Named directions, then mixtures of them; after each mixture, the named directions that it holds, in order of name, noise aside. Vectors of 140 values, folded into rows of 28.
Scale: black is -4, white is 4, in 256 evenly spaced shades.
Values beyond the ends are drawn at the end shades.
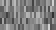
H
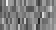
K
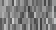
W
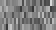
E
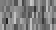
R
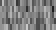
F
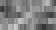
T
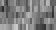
F, T.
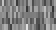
F.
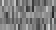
E, F, H.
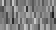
F, H, W.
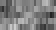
T.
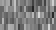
E, H.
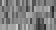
E, F, T.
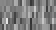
R.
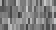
F, T.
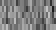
F, R.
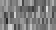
E, H, R.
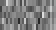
K.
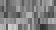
E, T.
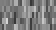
R.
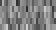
F.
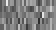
K.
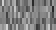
F, H.
